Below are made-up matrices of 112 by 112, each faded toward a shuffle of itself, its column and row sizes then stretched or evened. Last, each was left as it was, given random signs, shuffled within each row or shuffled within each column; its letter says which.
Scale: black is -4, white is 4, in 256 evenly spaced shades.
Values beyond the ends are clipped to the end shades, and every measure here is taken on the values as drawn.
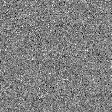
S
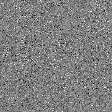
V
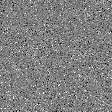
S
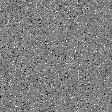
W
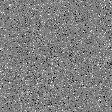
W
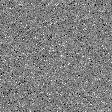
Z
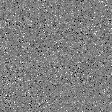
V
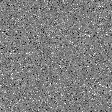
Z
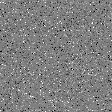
V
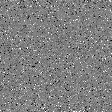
Z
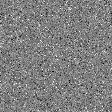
W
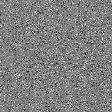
S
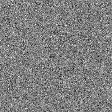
V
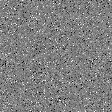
V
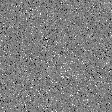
W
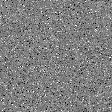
Z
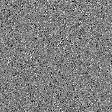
V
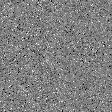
W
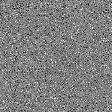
S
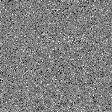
S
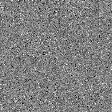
V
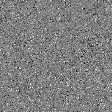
Z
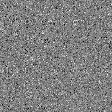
S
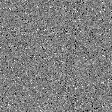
V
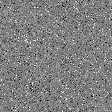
W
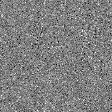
V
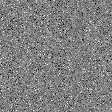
W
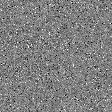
Z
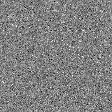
V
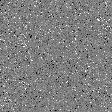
W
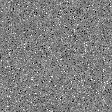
W
